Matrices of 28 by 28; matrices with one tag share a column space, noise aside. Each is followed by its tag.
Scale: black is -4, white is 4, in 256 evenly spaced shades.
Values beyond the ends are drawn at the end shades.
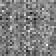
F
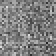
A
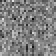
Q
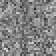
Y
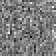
Q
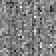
Y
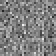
Q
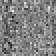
Y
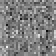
Q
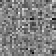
F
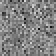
F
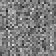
F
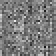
A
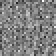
F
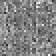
Y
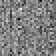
F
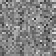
F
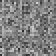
Y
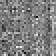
A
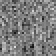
Q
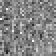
Q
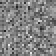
Y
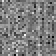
A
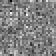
F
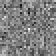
F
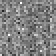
A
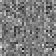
Y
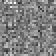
Y
